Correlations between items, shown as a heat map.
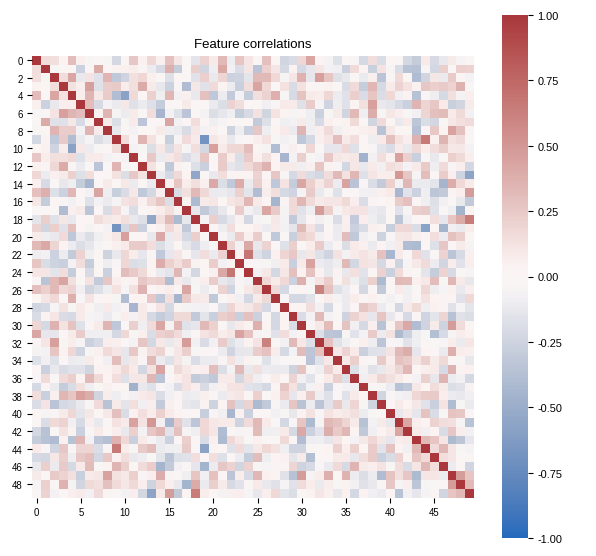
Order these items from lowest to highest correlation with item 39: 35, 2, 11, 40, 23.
2, 23, 35, 40, 11
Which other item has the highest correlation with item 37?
28
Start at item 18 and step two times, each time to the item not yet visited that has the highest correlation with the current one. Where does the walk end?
15
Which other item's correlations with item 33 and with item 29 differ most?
47
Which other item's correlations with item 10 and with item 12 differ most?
4
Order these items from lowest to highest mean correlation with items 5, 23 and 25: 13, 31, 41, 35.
41, 13, 35, 31
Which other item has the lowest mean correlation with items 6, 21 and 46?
14
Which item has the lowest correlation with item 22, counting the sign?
40
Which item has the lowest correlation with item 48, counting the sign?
17
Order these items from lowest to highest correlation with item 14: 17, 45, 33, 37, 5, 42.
5, 45, 37, 17, 33, 42
